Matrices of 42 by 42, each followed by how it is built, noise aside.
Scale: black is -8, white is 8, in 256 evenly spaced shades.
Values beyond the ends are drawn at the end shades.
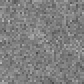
smooth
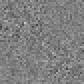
block diagonal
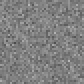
repeating columns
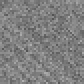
Toeplitz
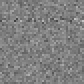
uneven rows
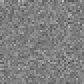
low rank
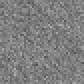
Toeplitz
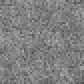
smooth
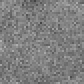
smooth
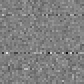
uneven rows
